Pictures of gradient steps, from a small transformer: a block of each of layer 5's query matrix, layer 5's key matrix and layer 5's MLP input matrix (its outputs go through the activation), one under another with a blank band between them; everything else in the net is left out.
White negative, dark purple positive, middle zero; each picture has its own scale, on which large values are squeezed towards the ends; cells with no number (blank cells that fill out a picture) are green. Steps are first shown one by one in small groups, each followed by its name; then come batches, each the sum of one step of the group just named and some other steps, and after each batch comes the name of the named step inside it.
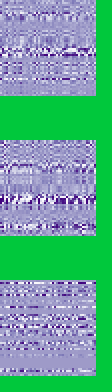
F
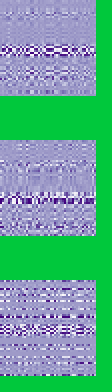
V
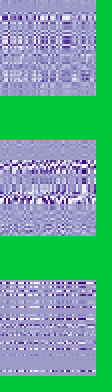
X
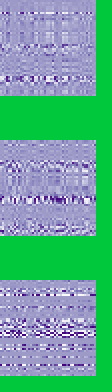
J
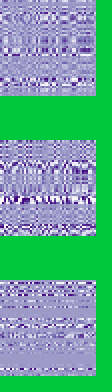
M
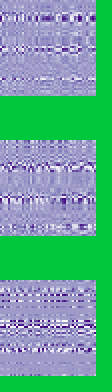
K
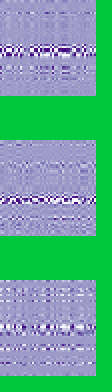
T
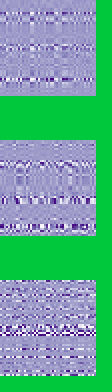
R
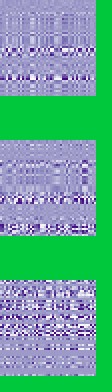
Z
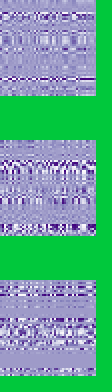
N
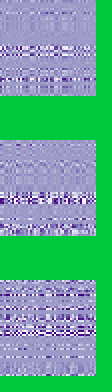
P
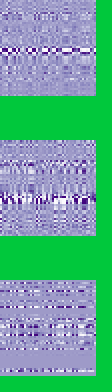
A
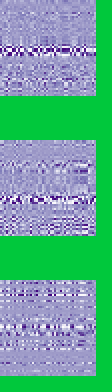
T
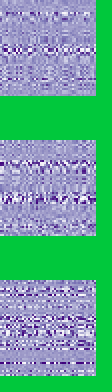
A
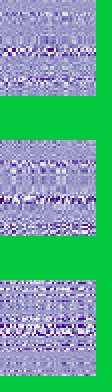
F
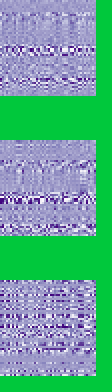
Z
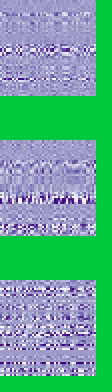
P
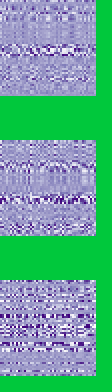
V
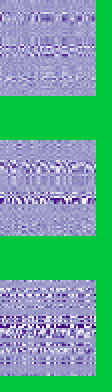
K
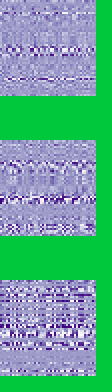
N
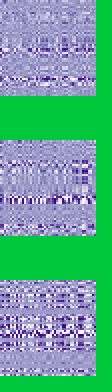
M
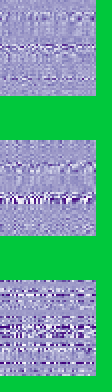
K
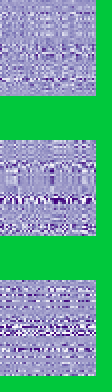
R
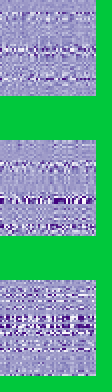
P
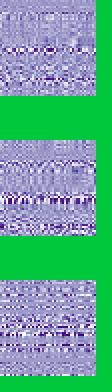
M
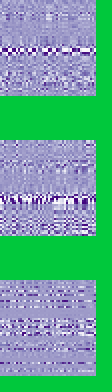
A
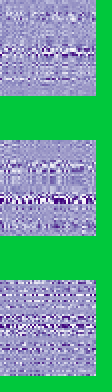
F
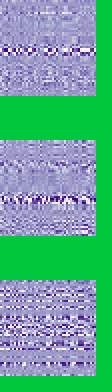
J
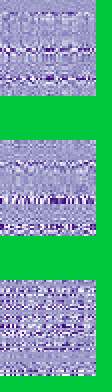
Z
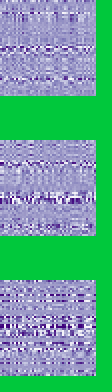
V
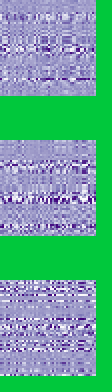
X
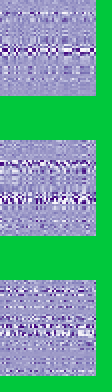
A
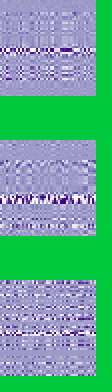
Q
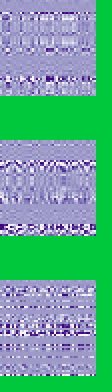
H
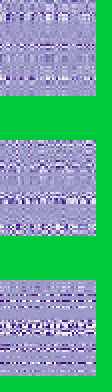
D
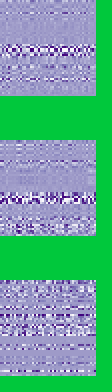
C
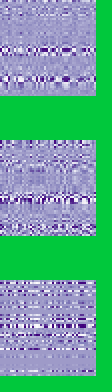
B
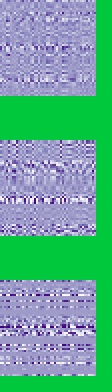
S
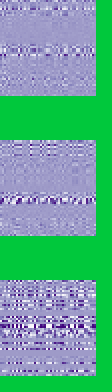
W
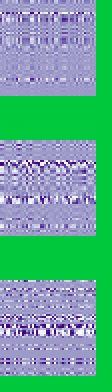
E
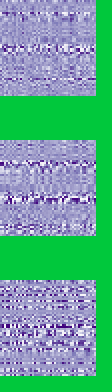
E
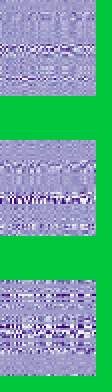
Q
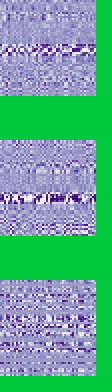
D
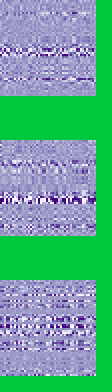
Q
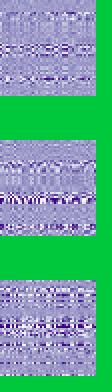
H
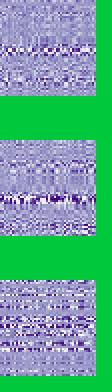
B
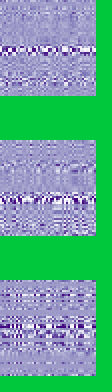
W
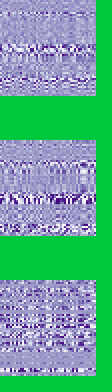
C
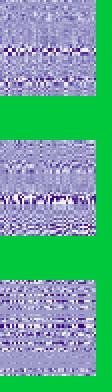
B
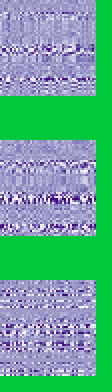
H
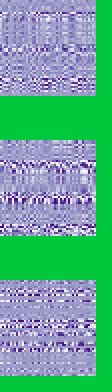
S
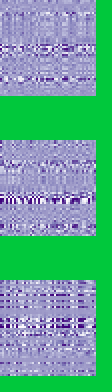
B
